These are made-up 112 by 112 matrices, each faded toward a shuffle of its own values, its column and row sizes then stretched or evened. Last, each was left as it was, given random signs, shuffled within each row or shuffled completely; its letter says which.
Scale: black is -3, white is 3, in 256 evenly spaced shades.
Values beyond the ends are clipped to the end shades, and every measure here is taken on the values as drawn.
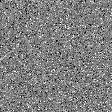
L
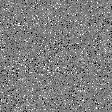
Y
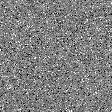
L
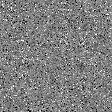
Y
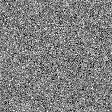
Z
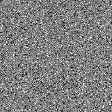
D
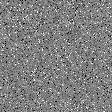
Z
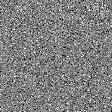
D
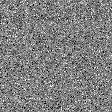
L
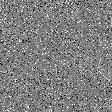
L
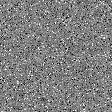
Z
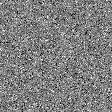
Z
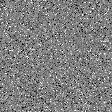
L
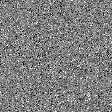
Y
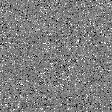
D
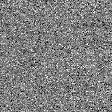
D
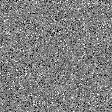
Y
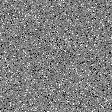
Z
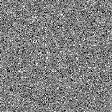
D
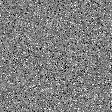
Z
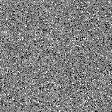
D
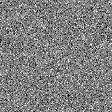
D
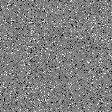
D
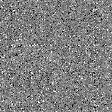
D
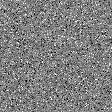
Z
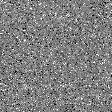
L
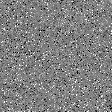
Y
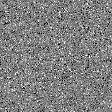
Y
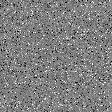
L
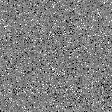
D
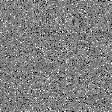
D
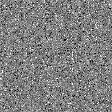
D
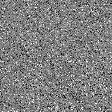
D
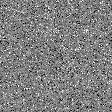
Z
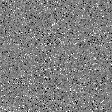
D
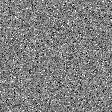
Z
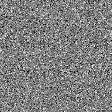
D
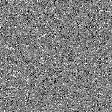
D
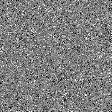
Y
